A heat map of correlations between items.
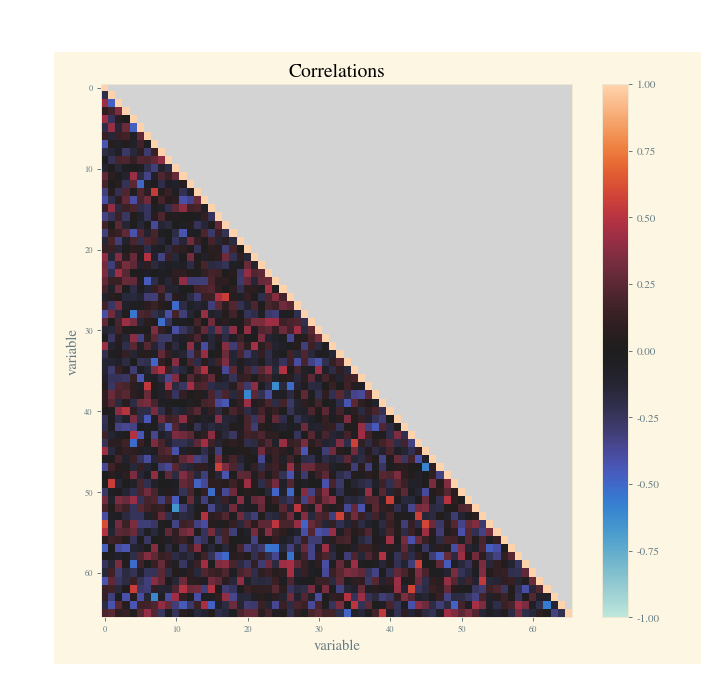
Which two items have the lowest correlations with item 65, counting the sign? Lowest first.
34, 63
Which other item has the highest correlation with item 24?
54
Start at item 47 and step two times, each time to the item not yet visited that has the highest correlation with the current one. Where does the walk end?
26
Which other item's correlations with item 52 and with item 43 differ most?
10
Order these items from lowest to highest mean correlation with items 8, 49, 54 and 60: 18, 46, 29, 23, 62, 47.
47, 29, 62, 18, 23, 46
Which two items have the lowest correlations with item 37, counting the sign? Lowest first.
24, 26
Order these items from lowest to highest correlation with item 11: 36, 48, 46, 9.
36, 9, 46, 48
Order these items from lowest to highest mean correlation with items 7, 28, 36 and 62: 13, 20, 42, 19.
20, 19, 42, 13
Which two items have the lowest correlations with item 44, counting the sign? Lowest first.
4, 46
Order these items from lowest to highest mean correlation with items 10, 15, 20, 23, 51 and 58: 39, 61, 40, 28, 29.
28, 61, 40, 29, 39
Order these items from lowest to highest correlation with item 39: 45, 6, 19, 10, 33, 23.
33, 45, 10, 19, 23, 6
